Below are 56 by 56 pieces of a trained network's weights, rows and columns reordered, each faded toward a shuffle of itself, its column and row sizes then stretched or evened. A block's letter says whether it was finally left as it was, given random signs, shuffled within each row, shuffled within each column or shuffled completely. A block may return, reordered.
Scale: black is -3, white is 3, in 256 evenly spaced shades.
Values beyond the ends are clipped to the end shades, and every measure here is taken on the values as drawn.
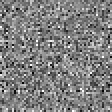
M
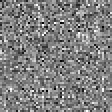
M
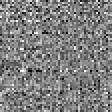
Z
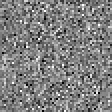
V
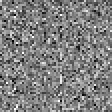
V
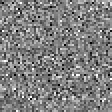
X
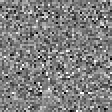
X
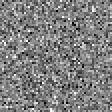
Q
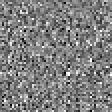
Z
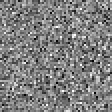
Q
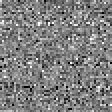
X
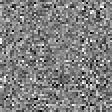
Z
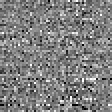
Z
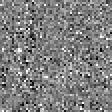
M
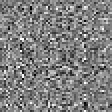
Z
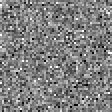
Q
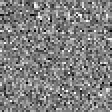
X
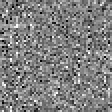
V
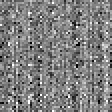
Z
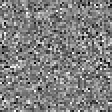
M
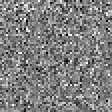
M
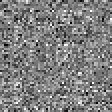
Z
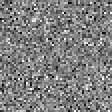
X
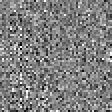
Z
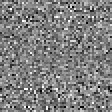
X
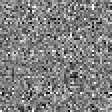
M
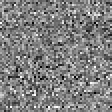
X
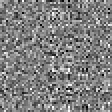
Z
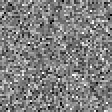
Q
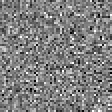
Z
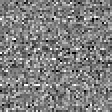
X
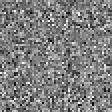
M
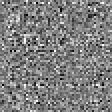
Z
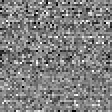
X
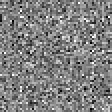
M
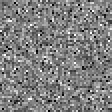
Q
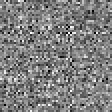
Z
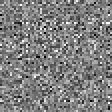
Z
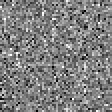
V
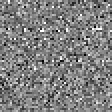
X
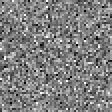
V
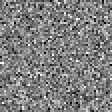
Q
